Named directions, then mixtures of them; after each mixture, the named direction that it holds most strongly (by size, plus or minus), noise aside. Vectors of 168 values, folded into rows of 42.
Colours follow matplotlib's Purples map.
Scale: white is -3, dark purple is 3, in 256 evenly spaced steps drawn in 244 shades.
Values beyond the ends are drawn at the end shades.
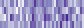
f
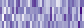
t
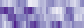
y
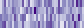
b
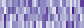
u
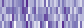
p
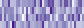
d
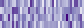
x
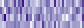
f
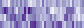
y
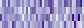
d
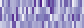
d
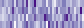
p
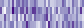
p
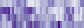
y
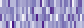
d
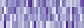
u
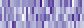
d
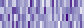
x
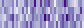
f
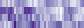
y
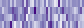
p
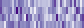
f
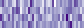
x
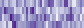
d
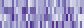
p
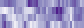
y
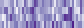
f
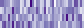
x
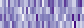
d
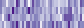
t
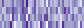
p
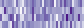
d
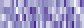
f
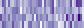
x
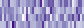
d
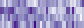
y
